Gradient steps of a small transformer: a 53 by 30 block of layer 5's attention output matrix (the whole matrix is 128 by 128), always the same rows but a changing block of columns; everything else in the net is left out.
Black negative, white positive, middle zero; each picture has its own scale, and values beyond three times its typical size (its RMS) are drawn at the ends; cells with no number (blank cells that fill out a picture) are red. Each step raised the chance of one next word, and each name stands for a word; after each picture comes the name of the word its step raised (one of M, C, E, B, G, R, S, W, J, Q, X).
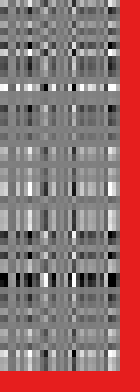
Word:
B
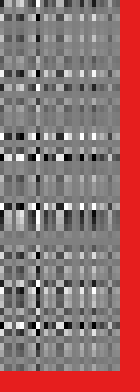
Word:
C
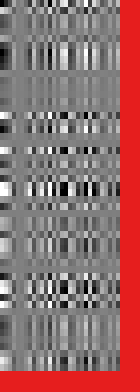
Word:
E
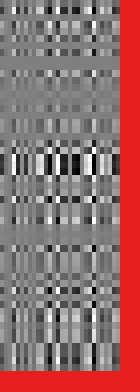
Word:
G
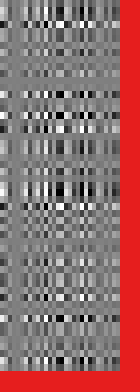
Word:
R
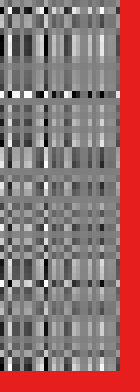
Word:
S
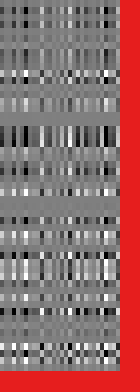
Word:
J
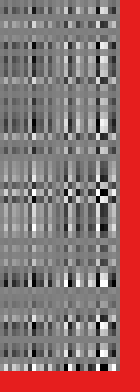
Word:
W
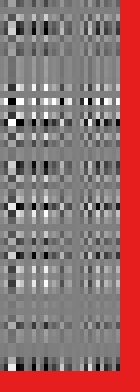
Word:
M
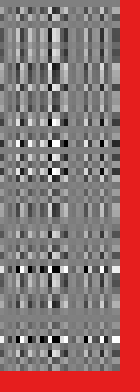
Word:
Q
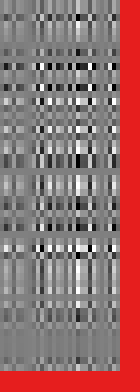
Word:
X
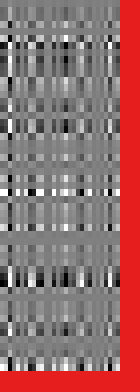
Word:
W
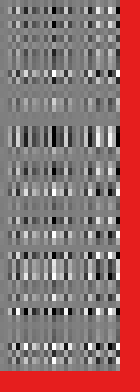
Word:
J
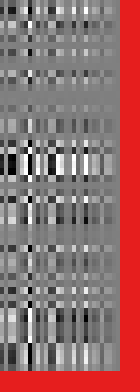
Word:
G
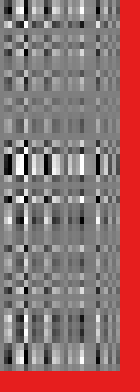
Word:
G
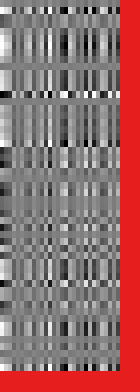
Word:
S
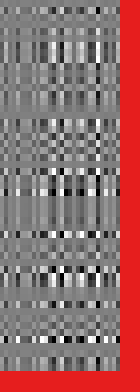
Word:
Q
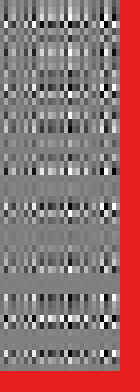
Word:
R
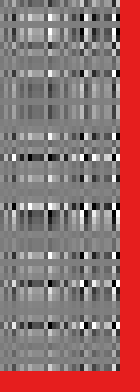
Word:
C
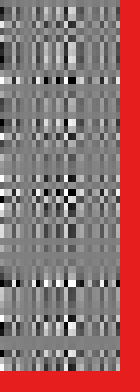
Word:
W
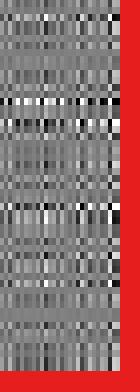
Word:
M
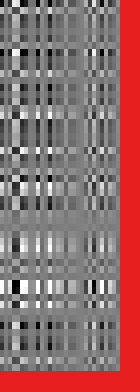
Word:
E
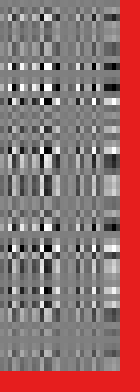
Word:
X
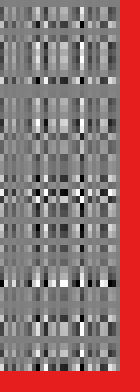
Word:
W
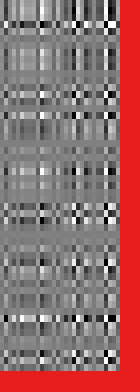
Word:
R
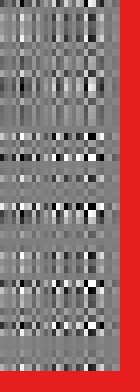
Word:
C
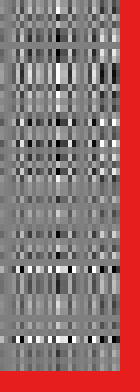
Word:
Q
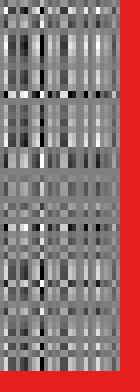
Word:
S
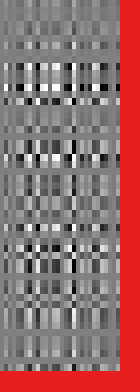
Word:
X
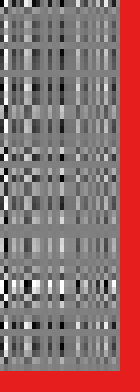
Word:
E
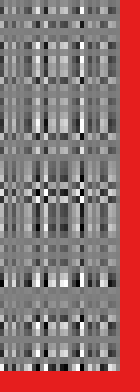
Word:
W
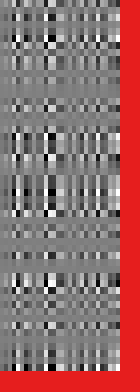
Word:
C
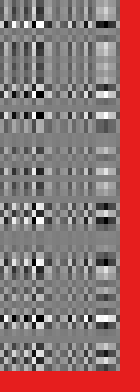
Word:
R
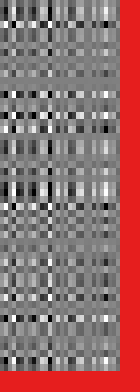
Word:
R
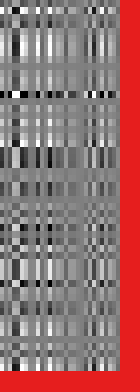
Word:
S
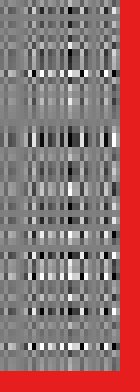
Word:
J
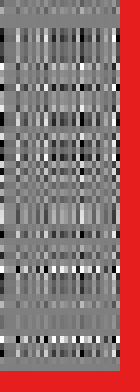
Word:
Q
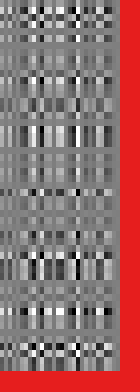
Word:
J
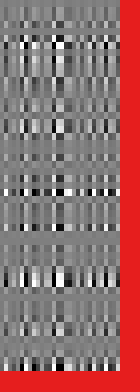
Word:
W
